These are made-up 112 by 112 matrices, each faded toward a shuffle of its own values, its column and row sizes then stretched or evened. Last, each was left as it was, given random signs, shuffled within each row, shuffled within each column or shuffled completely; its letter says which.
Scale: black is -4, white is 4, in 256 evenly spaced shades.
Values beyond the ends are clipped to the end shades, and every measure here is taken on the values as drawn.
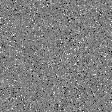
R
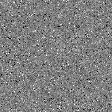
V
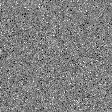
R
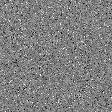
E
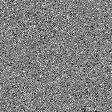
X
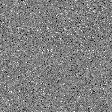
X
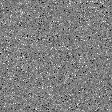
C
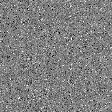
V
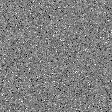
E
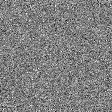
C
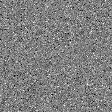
R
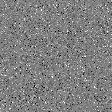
V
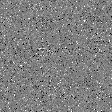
X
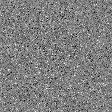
C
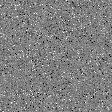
C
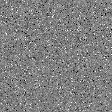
X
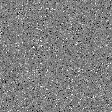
V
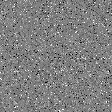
V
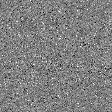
X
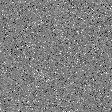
E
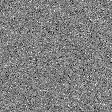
E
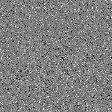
V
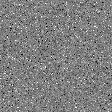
C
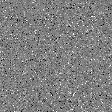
V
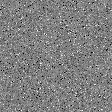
E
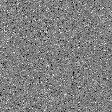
R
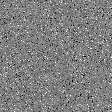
E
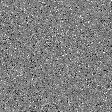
E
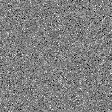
V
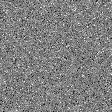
E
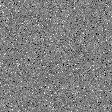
C
